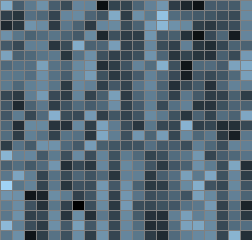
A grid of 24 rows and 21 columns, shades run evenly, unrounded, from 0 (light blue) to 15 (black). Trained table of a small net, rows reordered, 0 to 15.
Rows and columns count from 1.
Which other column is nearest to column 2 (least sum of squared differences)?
5
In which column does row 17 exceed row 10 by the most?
10
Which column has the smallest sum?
1
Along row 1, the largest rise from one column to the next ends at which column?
9
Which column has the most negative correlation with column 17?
13
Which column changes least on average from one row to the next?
11
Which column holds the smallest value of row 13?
16
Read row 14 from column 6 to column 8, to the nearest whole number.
7 7 11
